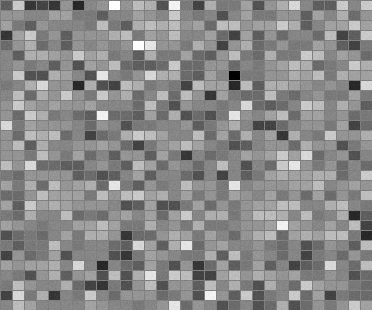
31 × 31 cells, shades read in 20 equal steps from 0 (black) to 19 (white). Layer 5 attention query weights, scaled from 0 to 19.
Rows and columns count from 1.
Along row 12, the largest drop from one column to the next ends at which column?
10
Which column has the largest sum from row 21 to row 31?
13
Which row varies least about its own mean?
2
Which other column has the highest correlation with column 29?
6
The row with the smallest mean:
26
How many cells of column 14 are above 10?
12
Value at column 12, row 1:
14
